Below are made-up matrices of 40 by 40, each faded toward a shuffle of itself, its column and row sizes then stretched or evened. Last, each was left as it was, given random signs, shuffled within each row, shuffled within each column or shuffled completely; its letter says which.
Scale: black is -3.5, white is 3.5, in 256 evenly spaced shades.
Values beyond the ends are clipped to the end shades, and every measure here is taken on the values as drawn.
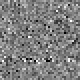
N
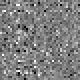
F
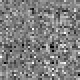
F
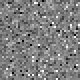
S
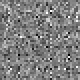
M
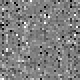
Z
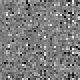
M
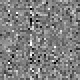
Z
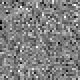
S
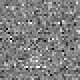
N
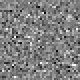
N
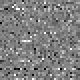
N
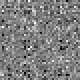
M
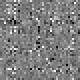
F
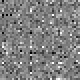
M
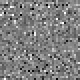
N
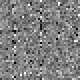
Z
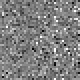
Z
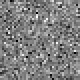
S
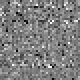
N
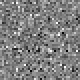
N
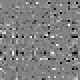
F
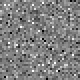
S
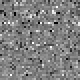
N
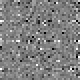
F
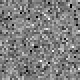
S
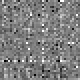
F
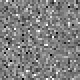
Z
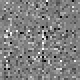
M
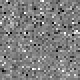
N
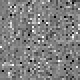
Z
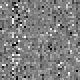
Z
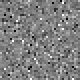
S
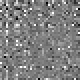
F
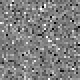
S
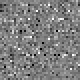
N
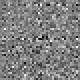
M
